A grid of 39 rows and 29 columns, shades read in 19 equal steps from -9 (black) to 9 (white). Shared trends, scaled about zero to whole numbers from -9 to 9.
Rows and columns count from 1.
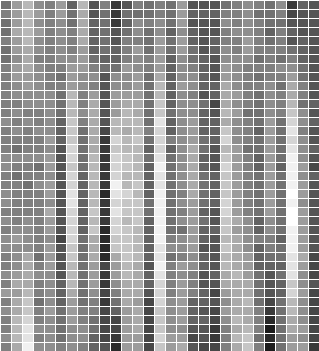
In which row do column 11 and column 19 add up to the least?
39
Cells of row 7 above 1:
3
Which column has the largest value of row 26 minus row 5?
27
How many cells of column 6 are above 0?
7
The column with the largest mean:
15
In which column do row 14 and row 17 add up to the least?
10
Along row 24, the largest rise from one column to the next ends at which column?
11
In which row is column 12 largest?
22
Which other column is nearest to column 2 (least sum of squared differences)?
23
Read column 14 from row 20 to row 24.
-2 -2 -2 -1 -1
